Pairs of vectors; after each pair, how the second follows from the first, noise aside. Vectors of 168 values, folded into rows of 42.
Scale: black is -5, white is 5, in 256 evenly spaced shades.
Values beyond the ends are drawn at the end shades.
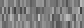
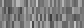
wrapped around.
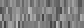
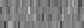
partly zeroed.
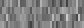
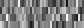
scaled up.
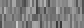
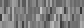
wrapped around.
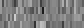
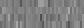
reversed, shrunk.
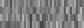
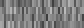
wrapped around.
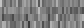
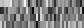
wrapped around, negated, scaled up.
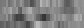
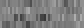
partly zeroed.
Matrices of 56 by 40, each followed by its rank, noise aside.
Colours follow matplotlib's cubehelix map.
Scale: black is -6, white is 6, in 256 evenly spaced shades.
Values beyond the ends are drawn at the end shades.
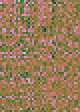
six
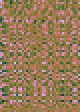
three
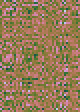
four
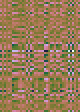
two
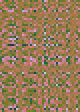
three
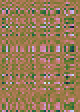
two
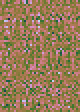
six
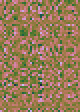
four
